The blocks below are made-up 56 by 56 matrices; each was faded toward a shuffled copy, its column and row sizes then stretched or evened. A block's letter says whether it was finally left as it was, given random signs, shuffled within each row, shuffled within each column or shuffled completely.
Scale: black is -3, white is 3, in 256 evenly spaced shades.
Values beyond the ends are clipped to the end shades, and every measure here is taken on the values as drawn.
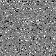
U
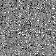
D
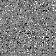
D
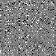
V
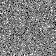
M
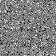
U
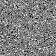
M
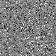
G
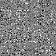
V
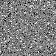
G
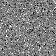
M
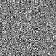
V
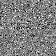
U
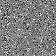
G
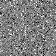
G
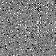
V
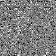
D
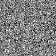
D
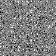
D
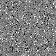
G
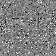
U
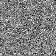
U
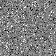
G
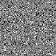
V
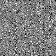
G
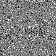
D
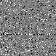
D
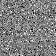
U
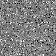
U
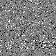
U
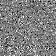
U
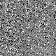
G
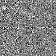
D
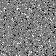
M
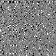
V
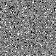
D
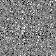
D
